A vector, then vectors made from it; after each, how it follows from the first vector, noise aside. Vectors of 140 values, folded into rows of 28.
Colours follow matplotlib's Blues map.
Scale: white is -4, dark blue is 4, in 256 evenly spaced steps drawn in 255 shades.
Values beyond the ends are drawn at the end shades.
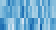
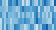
wrapped around.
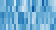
reversed, negated.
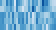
reversed, negated.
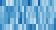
wrapped around.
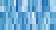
reversed, negated.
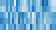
reversed, negated.
